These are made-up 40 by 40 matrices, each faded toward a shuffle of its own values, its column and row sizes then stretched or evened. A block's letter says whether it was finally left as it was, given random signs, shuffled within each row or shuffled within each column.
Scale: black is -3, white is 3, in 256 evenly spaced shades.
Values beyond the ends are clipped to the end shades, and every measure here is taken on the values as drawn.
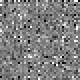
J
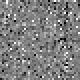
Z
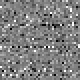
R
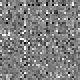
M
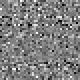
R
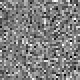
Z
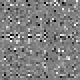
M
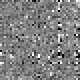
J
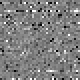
R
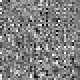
J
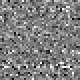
R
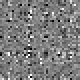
J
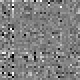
J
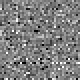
R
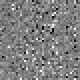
Z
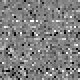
R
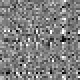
M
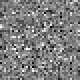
J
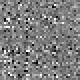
J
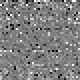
R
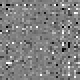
J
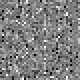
Z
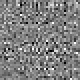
M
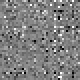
J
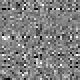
M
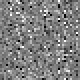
Z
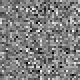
J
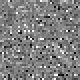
R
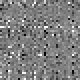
M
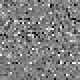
R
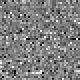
R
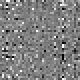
J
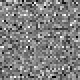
R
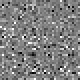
M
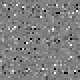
R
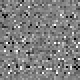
R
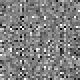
M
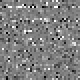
R
